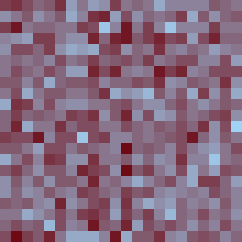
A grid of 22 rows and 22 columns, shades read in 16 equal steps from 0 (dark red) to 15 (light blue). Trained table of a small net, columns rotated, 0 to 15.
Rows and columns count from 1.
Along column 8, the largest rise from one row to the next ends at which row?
13
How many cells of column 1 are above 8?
7
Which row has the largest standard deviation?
22
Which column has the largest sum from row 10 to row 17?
20
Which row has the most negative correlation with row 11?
5
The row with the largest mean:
9
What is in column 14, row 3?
4
